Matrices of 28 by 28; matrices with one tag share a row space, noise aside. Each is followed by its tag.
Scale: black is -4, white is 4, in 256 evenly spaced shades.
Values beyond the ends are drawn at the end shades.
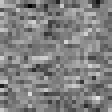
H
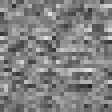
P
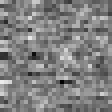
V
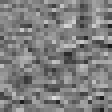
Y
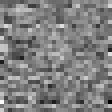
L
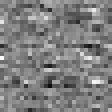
H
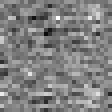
H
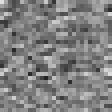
P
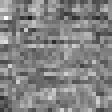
V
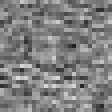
Y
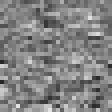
H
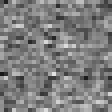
P
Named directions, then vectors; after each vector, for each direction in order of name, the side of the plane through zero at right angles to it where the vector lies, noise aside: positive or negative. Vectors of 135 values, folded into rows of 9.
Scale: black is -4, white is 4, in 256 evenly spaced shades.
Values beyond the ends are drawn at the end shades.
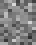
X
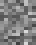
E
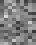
negative, positive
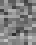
negative, negative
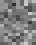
positive, negative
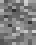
positive, negative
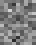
positive, negative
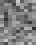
negative, negative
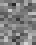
positive, negative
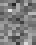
positive, negative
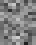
negative, positive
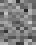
positive, positive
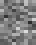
positive, negative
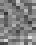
negative, negative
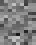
negative, positive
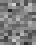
negative, positive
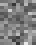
positive, negative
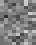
positive, negative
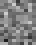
positive, positive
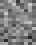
positive, positive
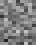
positive, positive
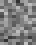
positive, positive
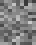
negative, positive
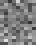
negative, negative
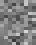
positive, negative
